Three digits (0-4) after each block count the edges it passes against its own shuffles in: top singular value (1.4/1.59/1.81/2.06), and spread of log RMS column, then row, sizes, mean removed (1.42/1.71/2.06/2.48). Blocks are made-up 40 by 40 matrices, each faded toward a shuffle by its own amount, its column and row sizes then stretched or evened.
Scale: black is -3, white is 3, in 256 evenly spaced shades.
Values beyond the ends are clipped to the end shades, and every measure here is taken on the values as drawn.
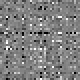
2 4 4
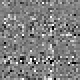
0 2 3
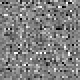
1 0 3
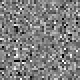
1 2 1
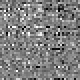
2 1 4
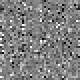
0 3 0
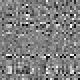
4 3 4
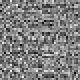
3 0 1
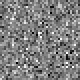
0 0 0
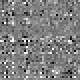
2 3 4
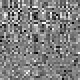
4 1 3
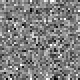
1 1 1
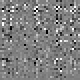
3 4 3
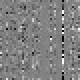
3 4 0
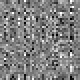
4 4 2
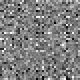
3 2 2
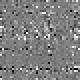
1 2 4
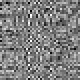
4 2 2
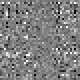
2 3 3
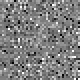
2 0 0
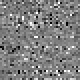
1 1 4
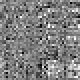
3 3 2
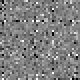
0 2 2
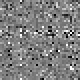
2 2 4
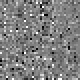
0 2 1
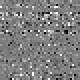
1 0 4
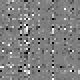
1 4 3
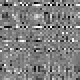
4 1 4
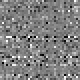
2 2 4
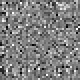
2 0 2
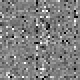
1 3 2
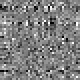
3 2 3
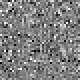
2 0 3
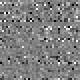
1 0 4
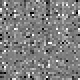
1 2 3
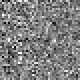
1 2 0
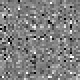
3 3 1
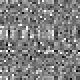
4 0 1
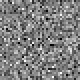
1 1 0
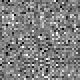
2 0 0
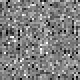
1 0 0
